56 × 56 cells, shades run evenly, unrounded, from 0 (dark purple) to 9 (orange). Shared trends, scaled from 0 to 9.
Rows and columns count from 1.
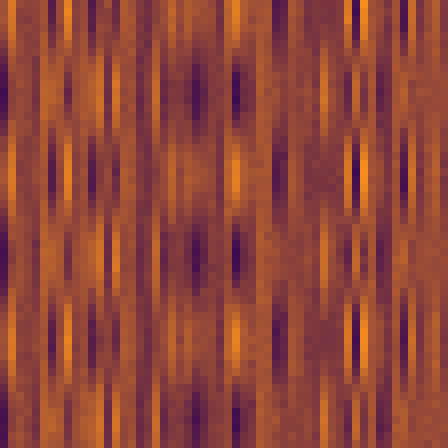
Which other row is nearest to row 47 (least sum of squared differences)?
39
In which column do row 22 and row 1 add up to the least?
45
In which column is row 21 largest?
46
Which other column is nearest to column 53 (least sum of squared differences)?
42
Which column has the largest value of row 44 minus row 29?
30
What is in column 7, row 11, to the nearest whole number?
6
